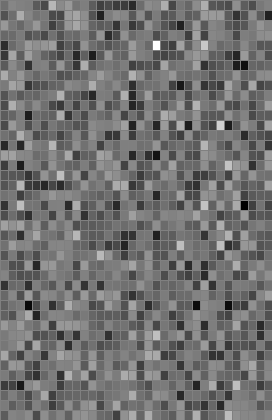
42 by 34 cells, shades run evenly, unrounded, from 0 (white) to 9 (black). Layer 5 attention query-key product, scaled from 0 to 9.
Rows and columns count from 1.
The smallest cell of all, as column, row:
20, 5
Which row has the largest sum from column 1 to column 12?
19
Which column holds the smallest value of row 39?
30
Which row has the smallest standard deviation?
8
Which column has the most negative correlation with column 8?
27
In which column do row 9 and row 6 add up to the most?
23
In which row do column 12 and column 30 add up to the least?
39
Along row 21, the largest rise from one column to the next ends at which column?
31
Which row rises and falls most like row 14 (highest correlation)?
21
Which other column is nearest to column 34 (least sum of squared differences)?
13
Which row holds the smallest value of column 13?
26
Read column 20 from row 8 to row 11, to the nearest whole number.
5 5 6 5
